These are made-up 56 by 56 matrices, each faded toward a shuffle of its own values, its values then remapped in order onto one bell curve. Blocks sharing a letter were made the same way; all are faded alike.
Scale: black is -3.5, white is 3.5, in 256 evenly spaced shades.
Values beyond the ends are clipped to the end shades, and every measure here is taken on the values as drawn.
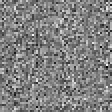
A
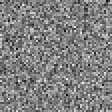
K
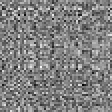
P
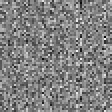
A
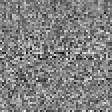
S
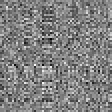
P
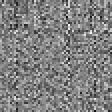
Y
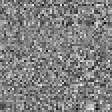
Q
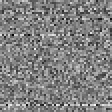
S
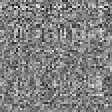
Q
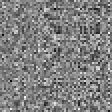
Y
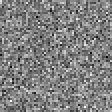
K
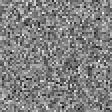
K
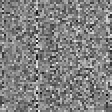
A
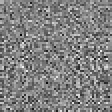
Q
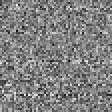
S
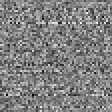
S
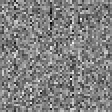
A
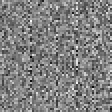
A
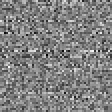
S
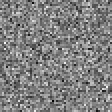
K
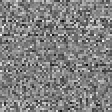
S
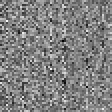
A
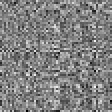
P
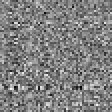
Q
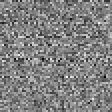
S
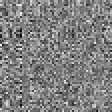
Y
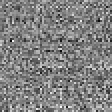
Q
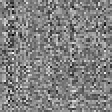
Y
